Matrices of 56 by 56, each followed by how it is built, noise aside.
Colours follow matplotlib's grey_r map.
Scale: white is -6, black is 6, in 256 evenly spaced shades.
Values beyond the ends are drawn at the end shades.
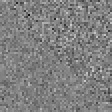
upper triangular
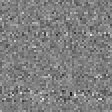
uneven rows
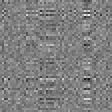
low rank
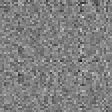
low rank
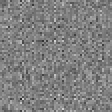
low rank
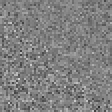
lower triangular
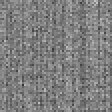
blocks
